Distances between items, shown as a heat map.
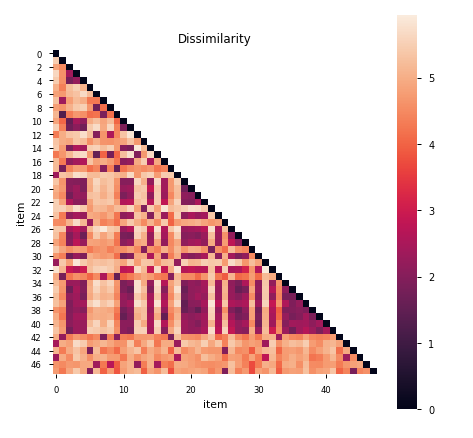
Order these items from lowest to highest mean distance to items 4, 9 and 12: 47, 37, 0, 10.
10, 37, 47, 0
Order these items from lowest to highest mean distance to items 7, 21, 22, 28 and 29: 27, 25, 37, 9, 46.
27, 37, 9, 46, 25
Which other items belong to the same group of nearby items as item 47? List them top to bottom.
5, 25, 44
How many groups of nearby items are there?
6
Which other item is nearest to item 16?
39
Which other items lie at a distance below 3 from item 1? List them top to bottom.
7, 9, 17, 33, 42
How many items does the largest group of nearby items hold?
25
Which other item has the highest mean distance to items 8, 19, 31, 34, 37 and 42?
23
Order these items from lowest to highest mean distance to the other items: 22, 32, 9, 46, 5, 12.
22, 32, 9, 46, 5, 12
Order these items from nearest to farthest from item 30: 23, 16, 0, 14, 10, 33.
10, 16, 14, 33, 0, 23
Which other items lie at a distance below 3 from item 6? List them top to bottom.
8, 12, 15, 46
